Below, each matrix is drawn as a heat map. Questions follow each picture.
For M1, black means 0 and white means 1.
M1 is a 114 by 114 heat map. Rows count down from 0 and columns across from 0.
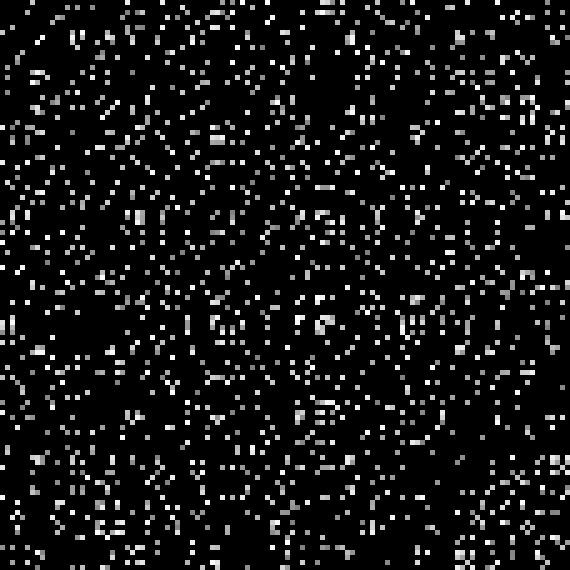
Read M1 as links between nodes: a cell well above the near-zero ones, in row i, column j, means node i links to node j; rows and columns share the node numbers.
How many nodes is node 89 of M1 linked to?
6
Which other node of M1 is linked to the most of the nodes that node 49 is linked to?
node 21
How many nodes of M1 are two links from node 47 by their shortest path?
8
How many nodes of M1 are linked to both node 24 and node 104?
4
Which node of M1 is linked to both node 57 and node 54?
node 33
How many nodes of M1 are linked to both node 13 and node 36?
4
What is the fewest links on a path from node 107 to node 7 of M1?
2
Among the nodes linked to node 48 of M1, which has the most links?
node 46
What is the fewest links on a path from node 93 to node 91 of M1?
2
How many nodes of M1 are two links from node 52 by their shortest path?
9
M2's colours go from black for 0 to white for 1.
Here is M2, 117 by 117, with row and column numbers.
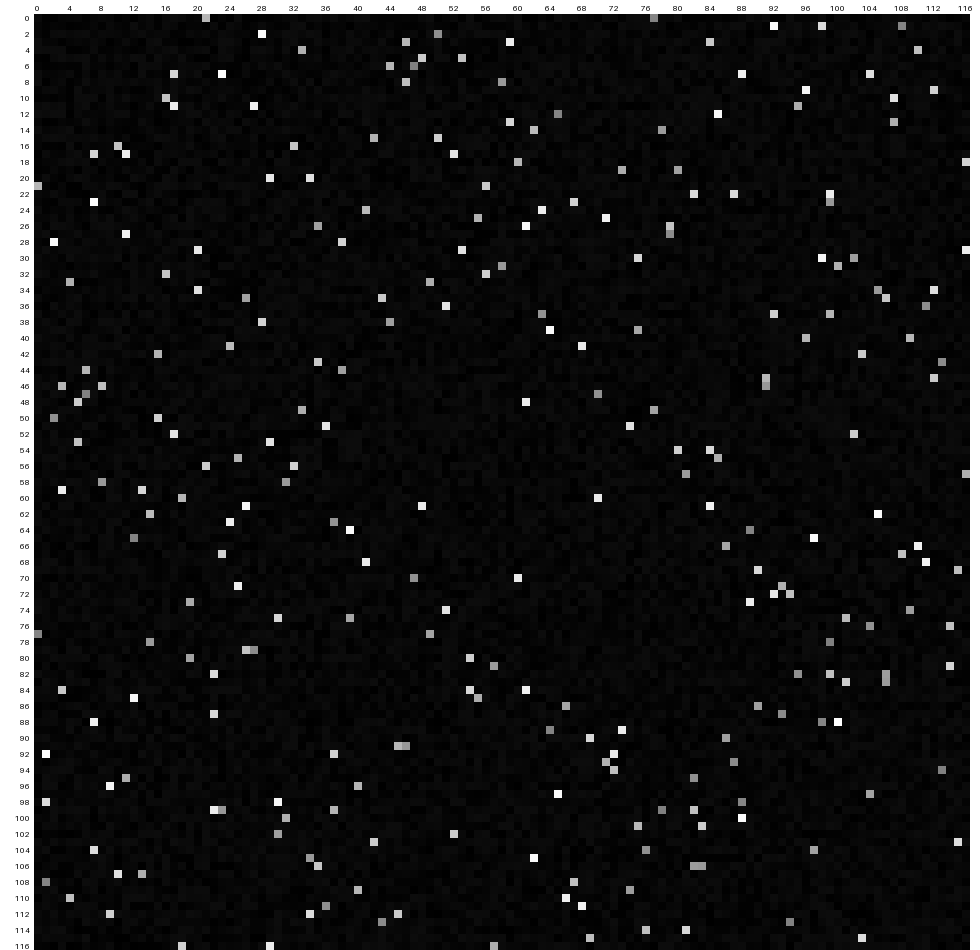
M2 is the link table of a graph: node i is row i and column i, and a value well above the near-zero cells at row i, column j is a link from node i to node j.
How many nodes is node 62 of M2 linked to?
2
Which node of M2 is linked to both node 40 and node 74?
node 109
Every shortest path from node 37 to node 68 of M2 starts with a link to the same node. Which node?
node 63
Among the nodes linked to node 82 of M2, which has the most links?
node 99
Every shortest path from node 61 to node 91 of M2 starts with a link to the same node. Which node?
node 84
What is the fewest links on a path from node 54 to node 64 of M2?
5
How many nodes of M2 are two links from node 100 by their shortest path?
3
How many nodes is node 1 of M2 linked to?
3
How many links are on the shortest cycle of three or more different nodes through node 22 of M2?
3
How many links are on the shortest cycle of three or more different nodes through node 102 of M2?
7
